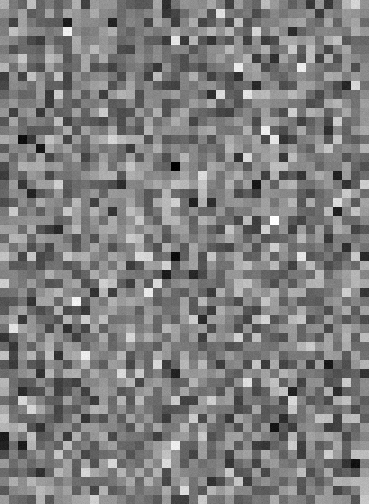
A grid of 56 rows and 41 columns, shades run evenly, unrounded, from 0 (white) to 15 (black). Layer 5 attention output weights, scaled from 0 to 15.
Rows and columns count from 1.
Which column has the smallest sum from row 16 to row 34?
31
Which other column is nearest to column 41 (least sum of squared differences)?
18
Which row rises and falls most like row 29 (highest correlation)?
36
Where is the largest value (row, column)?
19, 20
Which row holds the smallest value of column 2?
37
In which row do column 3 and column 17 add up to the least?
33
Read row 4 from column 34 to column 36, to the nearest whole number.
9 8 7
